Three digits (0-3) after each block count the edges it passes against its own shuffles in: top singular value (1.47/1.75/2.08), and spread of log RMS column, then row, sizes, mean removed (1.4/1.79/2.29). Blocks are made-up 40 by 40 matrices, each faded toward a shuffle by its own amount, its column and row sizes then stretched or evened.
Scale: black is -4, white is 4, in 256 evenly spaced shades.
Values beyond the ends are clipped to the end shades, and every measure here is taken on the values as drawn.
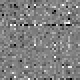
1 1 2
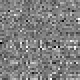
2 0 2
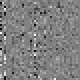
1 3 0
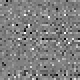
2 0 2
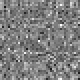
2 1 0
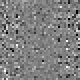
1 3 0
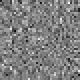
2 0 0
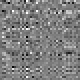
3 2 3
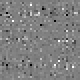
1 1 2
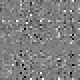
0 2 2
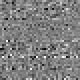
1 0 3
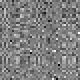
3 0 0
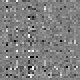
0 2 3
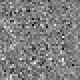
0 1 1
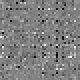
2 1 2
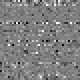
1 0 3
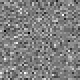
2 0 0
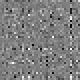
2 2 2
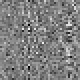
2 2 0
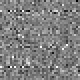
2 1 2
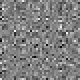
3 2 1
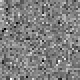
0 0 0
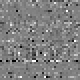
2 0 3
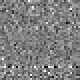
2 0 2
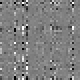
3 3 2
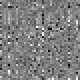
1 3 1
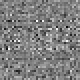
2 0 3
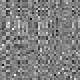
3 2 0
